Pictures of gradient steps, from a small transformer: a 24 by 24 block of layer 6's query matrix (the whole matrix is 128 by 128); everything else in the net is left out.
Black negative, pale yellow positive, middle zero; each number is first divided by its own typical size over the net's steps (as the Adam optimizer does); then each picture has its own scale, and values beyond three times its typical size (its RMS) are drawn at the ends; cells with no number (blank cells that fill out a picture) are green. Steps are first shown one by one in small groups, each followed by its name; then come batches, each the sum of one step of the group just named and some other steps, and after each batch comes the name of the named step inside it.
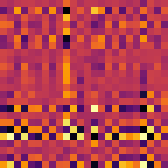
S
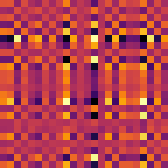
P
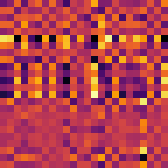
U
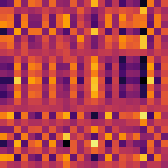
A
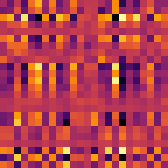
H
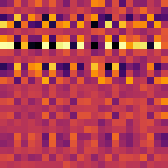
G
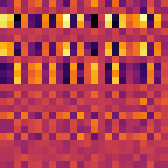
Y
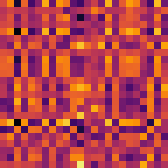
S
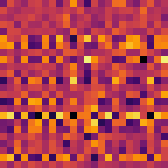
A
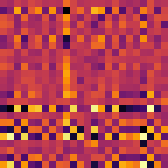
S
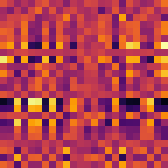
H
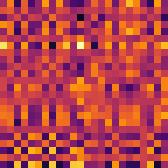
G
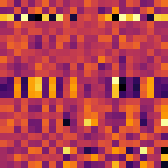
H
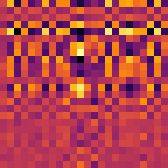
P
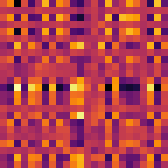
H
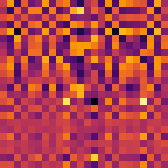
P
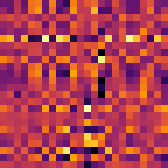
H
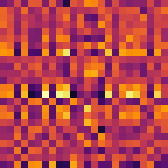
Y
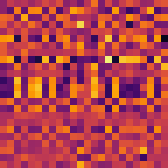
U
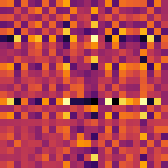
P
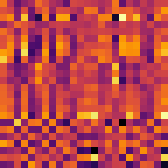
H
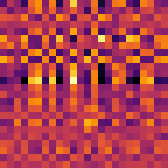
H
